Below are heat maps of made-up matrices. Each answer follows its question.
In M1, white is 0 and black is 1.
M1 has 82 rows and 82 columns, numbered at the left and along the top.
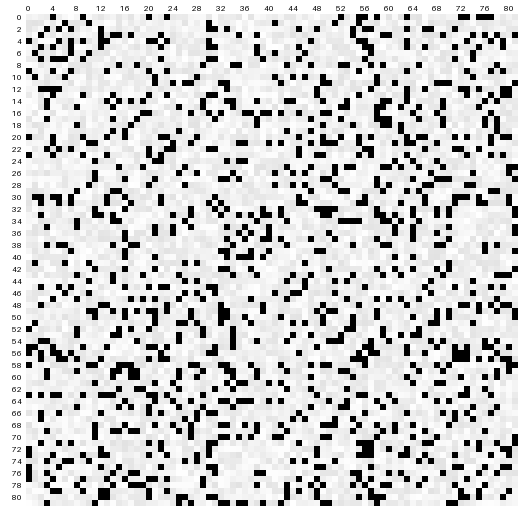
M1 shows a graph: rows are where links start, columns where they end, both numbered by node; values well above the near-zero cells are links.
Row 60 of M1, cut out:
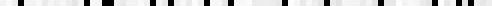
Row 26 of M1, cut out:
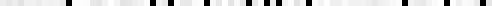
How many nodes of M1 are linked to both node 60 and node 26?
3
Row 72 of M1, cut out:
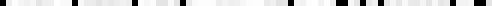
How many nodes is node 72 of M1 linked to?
12
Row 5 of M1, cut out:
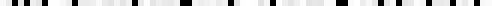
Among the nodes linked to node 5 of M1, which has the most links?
node 63
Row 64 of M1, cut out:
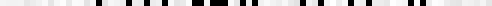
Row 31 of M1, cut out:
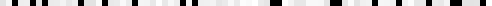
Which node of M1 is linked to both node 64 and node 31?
node 32
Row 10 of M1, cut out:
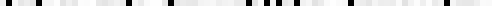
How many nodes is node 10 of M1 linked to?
10
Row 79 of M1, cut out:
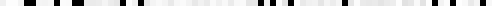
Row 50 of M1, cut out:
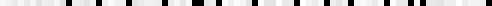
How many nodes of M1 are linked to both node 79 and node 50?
0
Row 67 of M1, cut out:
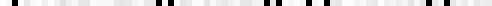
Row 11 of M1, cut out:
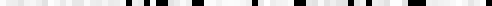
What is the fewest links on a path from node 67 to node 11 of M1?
2
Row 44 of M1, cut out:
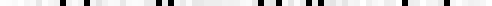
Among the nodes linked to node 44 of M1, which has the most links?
node 14
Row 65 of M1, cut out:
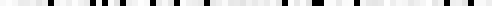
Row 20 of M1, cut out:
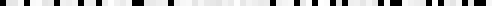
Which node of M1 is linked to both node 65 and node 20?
node 52
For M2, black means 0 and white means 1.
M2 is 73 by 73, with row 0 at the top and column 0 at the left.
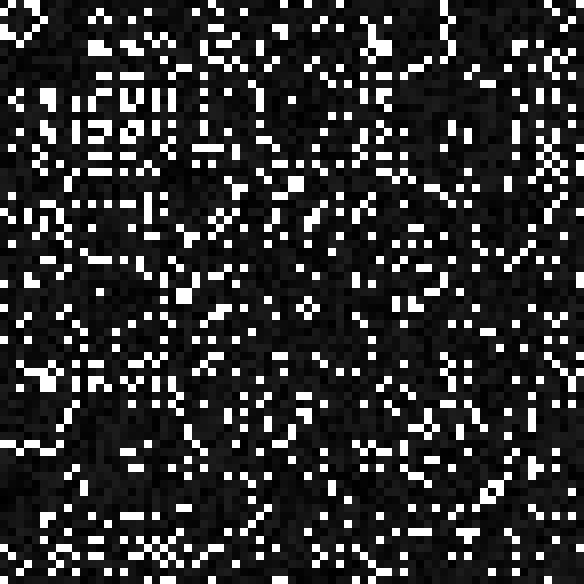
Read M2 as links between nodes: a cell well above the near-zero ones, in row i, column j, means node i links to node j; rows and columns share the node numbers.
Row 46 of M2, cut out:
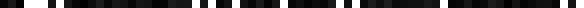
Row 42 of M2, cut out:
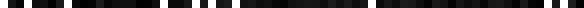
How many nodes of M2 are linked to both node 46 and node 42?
5
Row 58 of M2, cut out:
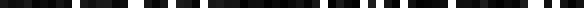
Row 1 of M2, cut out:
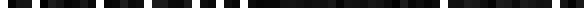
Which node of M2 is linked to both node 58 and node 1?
node 69
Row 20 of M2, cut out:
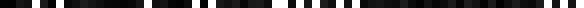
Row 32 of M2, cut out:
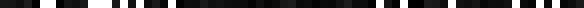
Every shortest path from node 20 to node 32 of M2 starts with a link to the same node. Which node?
node 72
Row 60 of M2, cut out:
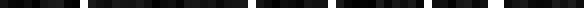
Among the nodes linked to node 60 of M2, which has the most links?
node 53
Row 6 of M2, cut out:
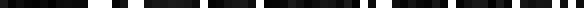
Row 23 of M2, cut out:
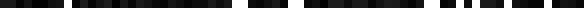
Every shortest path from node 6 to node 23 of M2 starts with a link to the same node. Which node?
node 12
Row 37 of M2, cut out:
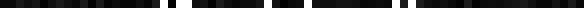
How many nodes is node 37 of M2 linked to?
7
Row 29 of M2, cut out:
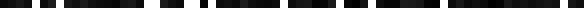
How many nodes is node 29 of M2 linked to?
12
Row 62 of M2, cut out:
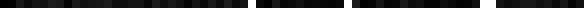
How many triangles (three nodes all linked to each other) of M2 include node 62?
2
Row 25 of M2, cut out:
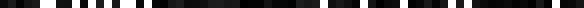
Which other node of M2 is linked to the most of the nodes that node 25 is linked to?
node 16
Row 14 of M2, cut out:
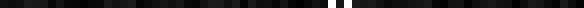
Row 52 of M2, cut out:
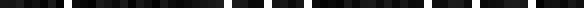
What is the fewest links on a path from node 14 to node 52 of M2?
4
